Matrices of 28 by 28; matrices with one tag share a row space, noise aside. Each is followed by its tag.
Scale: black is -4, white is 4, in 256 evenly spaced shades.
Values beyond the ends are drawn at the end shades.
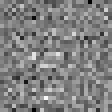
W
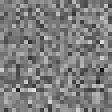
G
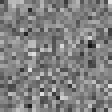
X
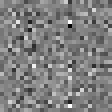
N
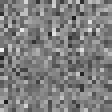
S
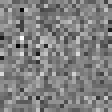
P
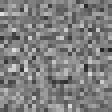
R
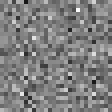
N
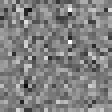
N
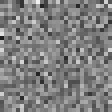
P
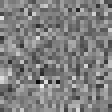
P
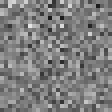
X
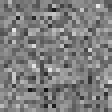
W
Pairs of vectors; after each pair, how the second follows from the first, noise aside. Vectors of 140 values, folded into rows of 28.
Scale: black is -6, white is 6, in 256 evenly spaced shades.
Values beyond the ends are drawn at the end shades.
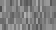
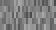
reversed, negated.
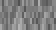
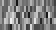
wrapped around, scaled up.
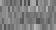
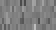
partly zeroed.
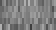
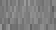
shrunk.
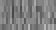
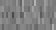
partly zeroed.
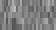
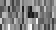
wrapped around, scaled up.
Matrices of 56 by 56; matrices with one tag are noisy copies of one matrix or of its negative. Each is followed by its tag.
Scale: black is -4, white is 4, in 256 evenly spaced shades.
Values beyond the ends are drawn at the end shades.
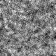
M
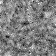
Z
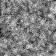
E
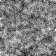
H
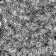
M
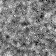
Z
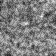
Z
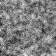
H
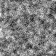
E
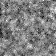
E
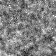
H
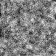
E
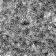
Z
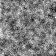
E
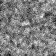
Z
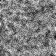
M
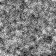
H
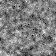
H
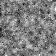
E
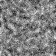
M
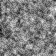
E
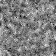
M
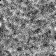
M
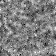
M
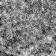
H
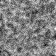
M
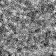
M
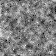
E
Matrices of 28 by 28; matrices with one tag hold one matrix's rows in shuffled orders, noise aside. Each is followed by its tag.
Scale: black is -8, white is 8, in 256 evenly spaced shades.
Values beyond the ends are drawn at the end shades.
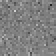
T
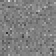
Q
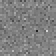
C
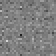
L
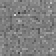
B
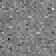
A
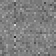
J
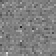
L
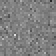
T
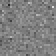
A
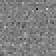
C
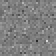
C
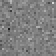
A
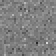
C
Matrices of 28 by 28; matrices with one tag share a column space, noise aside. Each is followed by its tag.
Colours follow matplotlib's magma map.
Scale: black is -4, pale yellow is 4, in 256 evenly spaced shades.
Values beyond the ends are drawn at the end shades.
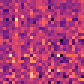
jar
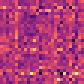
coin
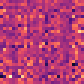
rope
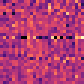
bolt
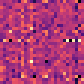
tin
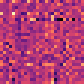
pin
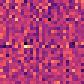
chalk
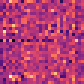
tin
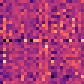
tin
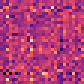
coin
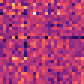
bolt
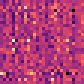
coin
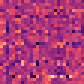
rope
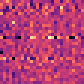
bolt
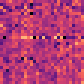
bolt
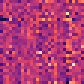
pin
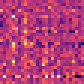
rope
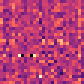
jar
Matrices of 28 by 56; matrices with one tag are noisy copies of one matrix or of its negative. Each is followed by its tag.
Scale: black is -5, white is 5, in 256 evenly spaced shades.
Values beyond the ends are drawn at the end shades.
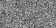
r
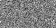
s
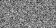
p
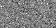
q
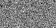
q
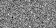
p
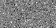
r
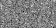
q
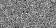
q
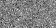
r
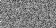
s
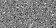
r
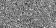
r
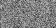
q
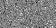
r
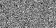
q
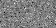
s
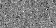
q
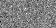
s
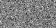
s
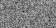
q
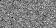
p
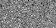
q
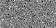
p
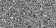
p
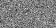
s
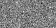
q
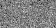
q
